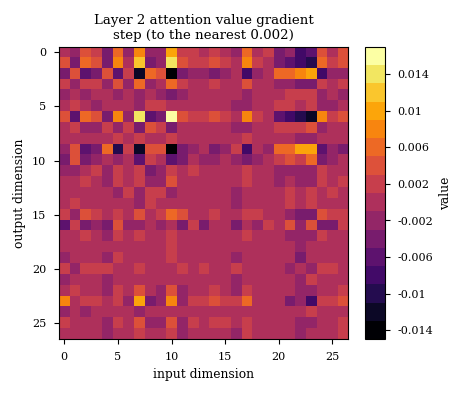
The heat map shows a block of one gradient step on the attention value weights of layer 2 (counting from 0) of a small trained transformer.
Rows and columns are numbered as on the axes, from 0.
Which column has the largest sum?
10
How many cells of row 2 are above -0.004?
17
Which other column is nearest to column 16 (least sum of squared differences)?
13
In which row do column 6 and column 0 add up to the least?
16
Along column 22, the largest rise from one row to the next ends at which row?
2
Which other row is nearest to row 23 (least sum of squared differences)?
3
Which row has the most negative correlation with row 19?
9
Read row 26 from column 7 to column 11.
0.002 0 0 0.002 -0.002
